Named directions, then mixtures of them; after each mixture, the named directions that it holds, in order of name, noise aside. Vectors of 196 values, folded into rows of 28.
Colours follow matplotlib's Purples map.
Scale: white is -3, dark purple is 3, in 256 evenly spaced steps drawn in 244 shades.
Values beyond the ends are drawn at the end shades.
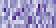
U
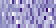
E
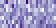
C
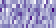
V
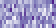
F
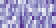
C, F.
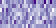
V.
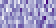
C, E, V.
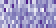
C, U.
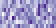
E, U.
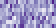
C, F.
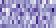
U, V.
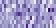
E, V.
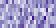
C, E, F.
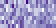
C.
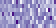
E.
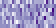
E, F, V.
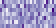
E, F, V.
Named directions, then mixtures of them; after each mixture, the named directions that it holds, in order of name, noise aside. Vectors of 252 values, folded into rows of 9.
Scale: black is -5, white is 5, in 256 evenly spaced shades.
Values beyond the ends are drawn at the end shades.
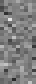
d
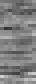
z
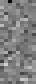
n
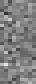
d, n.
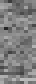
d, n, z.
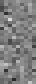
d.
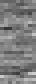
z.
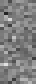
d, n.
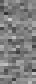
d, z.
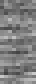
d, z.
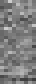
d, n, z.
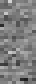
d, n, z.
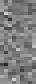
d, n, z.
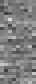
d, z.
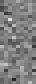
d.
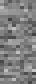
d, n, z.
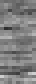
z.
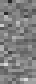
d, n, z.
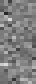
d, n.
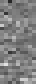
d, n, z.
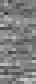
d, n, z.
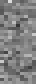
n, z.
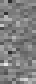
d, n, z.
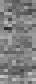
d, z.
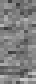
n, z.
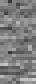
d, n, z.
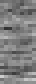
z.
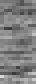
z.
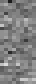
d, n, z.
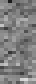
n, z.
